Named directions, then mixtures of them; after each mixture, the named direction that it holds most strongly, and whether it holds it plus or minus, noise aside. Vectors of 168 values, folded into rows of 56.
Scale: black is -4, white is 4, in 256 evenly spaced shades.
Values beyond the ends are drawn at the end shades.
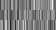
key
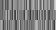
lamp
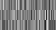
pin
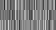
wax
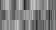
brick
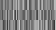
lamp, plus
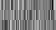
key, minus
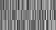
pin, minus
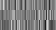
pin, plus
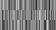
pin, plus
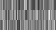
lamp, minus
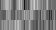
brick, plus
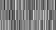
wax, plus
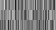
wax, minus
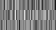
lamp, minus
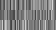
key, plus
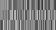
lamp, minus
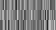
pin, minus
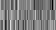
key, minus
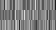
wax, plus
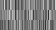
wax, minus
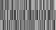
lamp, plus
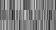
wax, plus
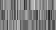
brick, plus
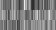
brick, minus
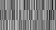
wax, plus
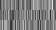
key, plus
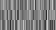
key, plus
